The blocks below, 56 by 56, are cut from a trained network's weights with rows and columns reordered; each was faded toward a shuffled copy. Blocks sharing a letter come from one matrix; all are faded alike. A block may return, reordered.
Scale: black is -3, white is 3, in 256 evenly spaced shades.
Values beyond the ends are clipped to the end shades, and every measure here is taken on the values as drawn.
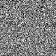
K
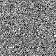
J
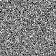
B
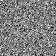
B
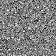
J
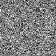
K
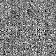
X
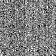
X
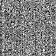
X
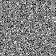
J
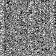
X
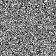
B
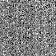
X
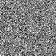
K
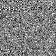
J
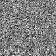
K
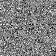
J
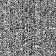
X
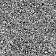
J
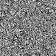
B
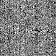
X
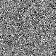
B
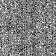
X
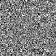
K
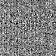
X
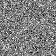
B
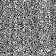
X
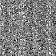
X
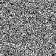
K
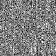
K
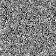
B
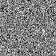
B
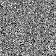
B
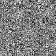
K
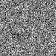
K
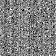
X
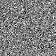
B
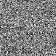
K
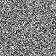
K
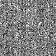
X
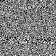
J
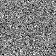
B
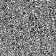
B
